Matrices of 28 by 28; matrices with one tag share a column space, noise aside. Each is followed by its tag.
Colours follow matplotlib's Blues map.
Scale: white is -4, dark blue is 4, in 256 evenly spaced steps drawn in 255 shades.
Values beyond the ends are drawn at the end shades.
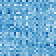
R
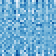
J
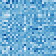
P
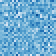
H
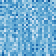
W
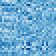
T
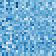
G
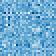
R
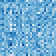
R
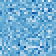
T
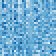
J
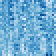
W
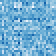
G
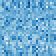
G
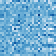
P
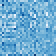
H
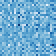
R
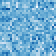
G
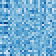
J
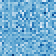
H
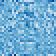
H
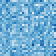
R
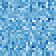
G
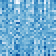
J
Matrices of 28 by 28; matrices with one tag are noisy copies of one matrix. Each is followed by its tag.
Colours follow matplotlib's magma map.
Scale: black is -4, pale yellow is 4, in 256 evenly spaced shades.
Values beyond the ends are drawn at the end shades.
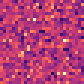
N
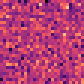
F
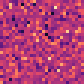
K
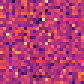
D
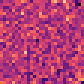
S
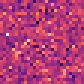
D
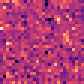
F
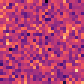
F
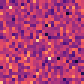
K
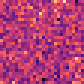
S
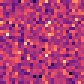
D
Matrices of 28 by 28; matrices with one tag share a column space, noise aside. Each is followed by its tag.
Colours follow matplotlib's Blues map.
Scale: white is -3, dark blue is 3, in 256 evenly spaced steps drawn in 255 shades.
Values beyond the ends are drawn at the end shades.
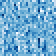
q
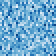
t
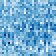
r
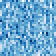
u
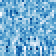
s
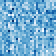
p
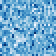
t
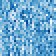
p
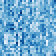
r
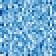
t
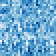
r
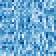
u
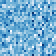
t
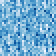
r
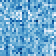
p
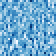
u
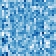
u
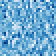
u
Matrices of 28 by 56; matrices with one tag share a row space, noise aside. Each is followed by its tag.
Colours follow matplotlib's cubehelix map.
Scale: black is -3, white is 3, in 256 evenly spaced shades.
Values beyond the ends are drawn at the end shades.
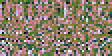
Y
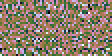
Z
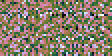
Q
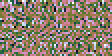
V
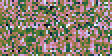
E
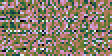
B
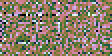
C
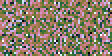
V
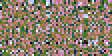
Z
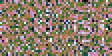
Z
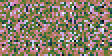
Q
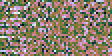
B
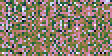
V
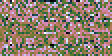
E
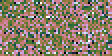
Z
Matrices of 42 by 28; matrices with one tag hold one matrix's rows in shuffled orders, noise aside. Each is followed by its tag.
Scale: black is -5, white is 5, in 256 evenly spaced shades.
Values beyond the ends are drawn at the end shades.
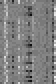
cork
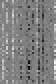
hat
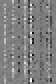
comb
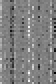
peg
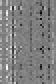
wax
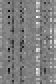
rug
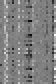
cork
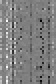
wax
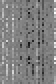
hat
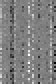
peg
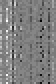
wax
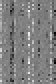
peg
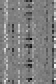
cork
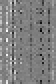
wax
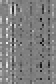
wax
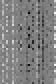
hat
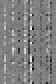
comb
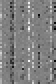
peg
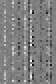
comb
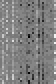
hat
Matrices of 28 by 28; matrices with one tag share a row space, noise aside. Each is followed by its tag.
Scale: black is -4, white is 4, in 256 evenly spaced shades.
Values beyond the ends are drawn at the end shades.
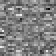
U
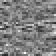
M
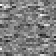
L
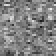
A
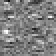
A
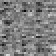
M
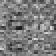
U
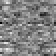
L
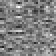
U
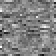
L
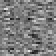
A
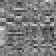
U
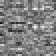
U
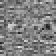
U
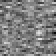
M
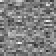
U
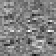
A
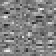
A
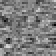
M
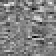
A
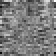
L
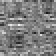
U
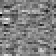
L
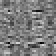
A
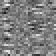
A
